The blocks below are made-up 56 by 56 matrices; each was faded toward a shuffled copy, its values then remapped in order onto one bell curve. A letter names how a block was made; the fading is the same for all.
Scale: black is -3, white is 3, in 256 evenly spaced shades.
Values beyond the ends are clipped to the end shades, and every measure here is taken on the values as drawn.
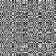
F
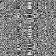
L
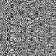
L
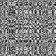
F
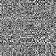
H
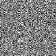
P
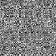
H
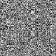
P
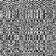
F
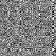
L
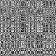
F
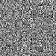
P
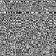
H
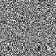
P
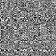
H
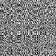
L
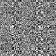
L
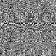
H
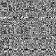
H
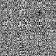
P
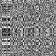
F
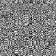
H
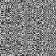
L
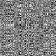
L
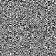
P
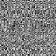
L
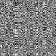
L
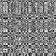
F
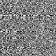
H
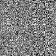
P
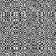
F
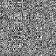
P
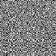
L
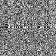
H
